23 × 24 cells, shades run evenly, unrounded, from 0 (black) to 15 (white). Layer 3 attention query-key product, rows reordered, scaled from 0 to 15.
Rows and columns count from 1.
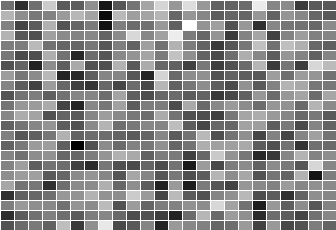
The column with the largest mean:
18
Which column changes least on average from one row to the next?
24
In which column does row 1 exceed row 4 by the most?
14
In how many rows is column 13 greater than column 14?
13
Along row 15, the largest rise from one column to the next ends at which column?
7
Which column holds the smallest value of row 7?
3
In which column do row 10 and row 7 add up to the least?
16
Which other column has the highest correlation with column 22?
1
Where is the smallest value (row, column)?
15, 6
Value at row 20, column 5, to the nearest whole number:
9
